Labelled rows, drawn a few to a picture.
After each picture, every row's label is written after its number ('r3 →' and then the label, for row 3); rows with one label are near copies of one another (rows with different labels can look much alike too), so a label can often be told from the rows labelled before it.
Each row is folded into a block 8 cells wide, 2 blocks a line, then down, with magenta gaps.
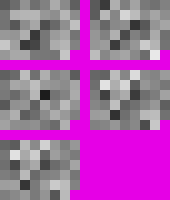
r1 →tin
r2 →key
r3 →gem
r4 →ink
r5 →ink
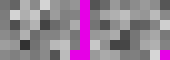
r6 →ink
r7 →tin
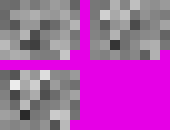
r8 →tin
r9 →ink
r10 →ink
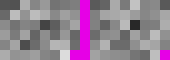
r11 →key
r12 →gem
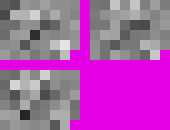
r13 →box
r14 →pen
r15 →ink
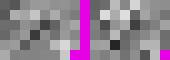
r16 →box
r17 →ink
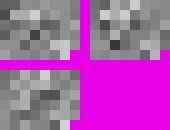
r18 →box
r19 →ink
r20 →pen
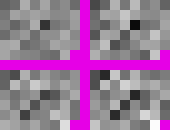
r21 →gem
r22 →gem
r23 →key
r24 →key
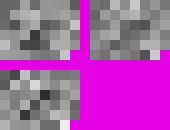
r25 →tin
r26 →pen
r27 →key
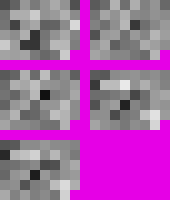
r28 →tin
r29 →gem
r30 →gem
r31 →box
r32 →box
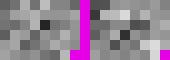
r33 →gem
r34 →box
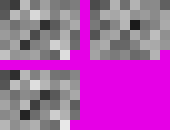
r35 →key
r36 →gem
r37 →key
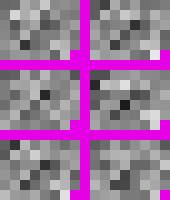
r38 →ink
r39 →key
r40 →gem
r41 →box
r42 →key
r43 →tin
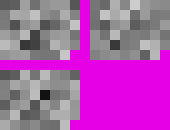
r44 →tin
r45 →ink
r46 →gem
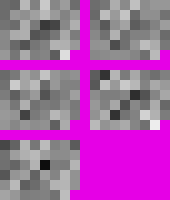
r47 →pen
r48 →ink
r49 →ink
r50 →key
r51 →gem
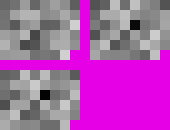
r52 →tin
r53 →gem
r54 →gem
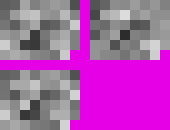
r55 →tin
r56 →box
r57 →tin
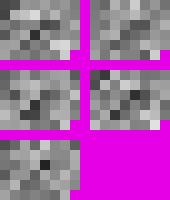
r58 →box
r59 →pen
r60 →tin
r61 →key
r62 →gem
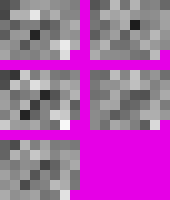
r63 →box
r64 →gem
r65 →key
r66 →pen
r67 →key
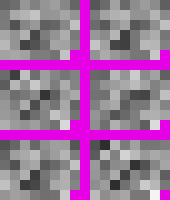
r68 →tin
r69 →tin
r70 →key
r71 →pen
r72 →tin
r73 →key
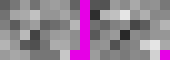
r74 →tin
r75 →box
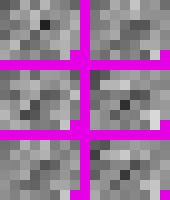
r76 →gem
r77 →pen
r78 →tin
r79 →box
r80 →pen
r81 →box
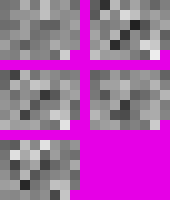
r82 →pen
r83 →key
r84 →key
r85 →tin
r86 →ink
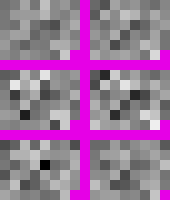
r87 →pen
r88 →key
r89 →ink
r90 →key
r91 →gem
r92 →tin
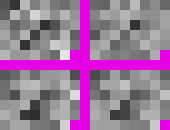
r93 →key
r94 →gem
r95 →tin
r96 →tin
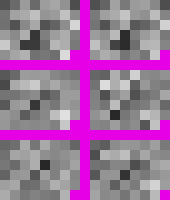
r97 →tin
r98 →tin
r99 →box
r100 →ink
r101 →gem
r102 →box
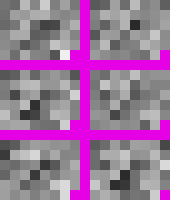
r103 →pen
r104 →gem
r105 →tin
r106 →ink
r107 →box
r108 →tin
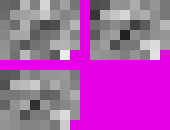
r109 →pen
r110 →box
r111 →box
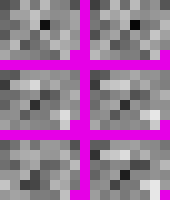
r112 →gem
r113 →gem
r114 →box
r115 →box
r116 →tin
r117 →box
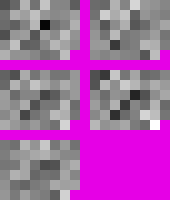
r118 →gem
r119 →ink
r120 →key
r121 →key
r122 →pen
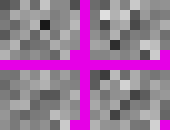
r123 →gem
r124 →ink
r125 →pen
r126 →key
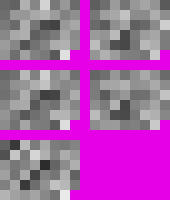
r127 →pen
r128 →tin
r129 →pen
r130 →tin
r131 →key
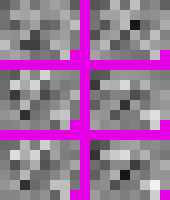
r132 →tin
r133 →gem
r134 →ink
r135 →box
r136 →ink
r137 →box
